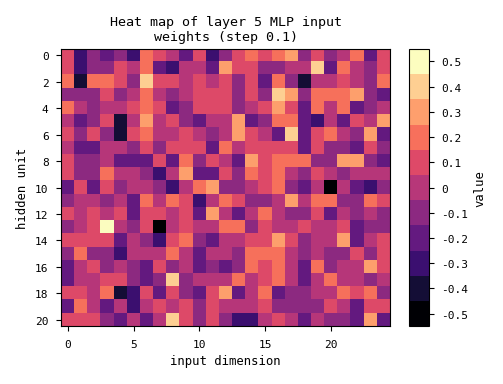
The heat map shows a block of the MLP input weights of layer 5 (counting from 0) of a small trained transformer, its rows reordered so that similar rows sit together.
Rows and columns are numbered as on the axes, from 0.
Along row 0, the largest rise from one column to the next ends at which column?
6
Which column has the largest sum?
16
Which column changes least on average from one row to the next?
9
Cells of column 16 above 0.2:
3
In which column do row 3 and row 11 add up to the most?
17
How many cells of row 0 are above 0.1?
5
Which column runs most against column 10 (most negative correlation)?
23
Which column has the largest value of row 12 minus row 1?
11
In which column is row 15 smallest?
4
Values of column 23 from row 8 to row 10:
-0.1 0 -0.3
